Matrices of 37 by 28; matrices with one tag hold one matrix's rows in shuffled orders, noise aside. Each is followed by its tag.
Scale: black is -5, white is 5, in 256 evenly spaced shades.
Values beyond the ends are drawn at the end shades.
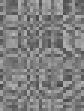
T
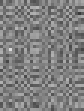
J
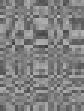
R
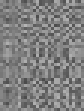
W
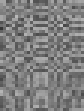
R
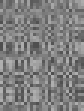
J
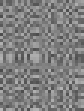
J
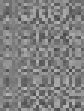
W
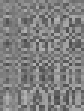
W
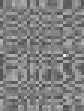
T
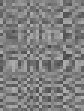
T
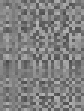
W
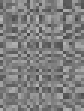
T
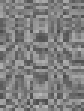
R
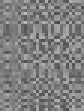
W
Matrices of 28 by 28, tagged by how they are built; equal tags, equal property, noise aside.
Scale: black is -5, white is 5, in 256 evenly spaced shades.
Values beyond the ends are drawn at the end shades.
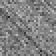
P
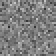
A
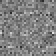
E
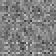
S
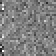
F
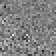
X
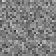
A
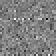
E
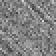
P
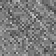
P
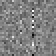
F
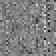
F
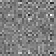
S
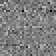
E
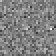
A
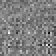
S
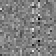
F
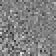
X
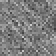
P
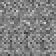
A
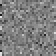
F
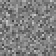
A
